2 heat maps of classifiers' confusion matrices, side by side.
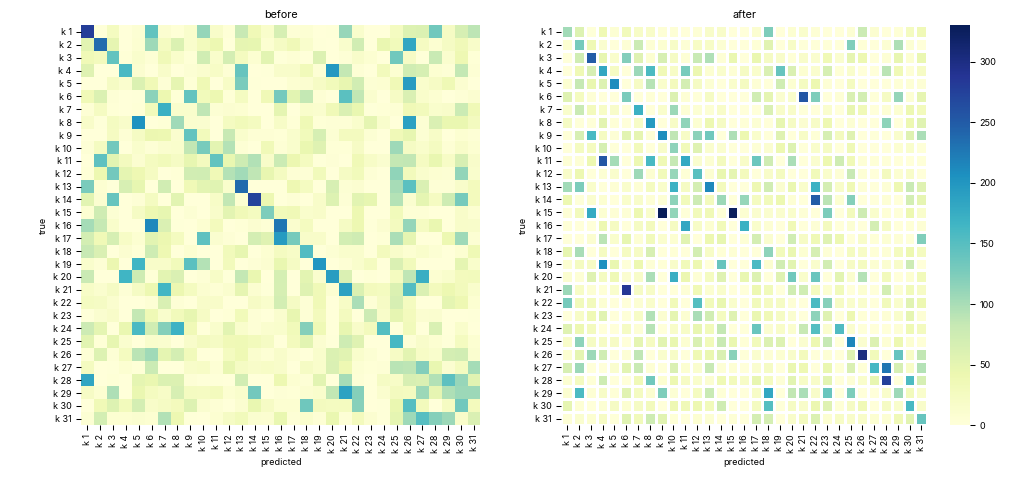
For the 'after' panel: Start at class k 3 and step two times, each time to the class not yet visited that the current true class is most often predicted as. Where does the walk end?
k 21
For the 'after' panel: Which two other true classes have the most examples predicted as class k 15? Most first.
k 26, k 9
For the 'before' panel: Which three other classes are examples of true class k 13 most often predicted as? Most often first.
k 26, k 1, k 25
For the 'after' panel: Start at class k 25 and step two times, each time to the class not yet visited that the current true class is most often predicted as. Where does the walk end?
k 29
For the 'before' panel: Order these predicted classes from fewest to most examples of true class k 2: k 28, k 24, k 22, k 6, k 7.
k 28, k 7, k 24, k 22, k 6
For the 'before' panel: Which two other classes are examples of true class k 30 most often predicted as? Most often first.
k 26, k 18
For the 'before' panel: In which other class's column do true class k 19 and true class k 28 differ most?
k 1
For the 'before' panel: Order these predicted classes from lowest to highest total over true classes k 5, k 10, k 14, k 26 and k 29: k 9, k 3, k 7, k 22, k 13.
k 7, k 9, k 13, k 22, k 3
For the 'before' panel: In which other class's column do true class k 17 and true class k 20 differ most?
k 27
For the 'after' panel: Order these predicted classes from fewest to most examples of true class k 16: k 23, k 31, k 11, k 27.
k 31, k 23, k 27, k 11
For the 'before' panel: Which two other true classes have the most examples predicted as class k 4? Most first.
k 20, k 13
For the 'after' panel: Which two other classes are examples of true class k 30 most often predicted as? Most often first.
k 18, k 14
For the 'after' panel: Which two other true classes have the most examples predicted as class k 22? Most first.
k 14, k 13
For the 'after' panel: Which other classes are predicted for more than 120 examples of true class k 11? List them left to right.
k 4, k 8, k 17
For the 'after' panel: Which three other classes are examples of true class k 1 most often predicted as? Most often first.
k 18, k 26, k 2
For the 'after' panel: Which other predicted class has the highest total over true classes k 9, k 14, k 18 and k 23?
k 22
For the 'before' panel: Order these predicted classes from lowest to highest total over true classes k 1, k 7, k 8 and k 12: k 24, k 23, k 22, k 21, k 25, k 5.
k 24, k 23, k 22, k 25, k 21, k 5
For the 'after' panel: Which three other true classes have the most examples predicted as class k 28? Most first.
k 27, k 8, k 4
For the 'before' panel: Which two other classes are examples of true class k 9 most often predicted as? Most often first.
k 12, k 19
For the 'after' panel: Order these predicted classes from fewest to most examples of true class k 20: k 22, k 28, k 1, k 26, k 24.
k 1, k 28, k 24, k 26, k 22
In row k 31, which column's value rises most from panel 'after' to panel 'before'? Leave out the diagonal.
k 27
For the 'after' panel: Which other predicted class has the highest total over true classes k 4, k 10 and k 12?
k 7
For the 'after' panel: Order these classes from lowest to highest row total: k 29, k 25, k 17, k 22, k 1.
k 1, k 17, k 22, k 25, k 29
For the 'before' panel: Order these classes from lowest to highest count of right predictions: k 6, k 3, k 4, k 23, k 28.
k 23, k 28, k 6, k 3, k 4
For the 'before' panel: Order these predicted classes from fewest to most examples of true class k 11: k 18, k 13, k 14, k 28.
k 18, k 28, k 13, k 14
